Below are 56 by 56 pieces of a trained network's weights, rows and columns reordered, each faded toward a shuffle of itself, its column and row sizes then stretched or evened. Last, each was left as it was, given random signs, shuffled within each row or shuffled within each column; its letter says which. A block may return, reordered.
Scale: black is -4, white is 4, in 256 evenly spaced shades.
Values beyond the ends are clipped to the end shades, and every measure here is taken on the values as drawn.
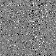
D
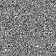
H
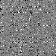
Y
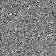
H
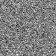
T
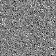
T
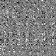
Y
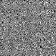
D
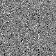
T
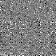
Y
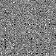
D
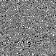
D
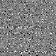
Y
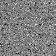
H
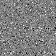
H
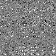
D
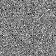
H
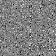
T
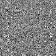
D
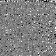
D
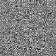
Y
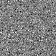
H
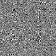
Y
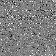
H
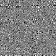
Y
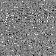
H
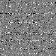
D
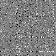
D
